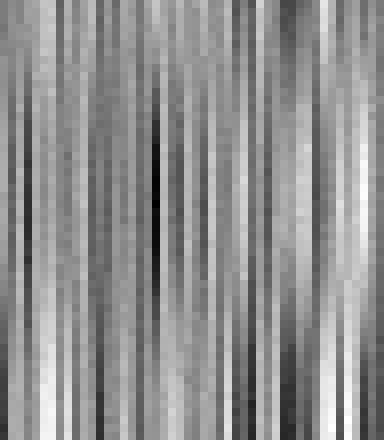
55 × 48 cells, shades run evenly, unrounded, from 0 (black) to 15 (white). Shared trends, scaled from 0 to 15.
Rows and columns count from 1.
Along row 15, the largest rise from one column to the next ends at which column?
21
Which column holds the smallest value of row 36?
20
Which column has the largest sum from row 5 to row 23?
46
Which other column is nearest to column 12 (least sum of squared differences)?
26
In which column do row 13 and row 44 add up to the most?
7
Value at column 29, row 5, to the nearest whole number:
11
